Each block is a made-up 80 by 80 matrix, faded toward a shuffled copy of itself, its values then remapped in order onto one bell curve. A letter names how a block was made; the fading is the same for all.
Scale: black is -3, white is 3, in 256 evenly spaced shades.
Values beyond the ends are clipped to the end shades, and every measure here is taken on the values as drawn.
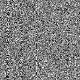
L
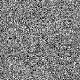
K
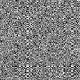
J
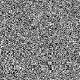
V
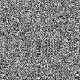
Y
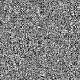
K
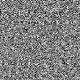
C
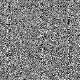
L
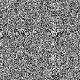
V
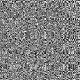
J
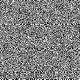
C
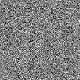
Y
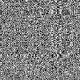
Y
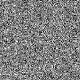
K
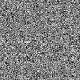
K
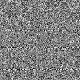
C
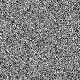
K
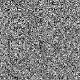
V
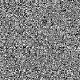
V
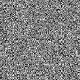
V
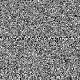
C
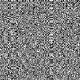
J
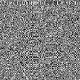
J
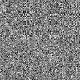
V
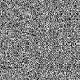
Y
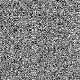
K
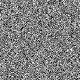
K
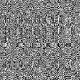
J
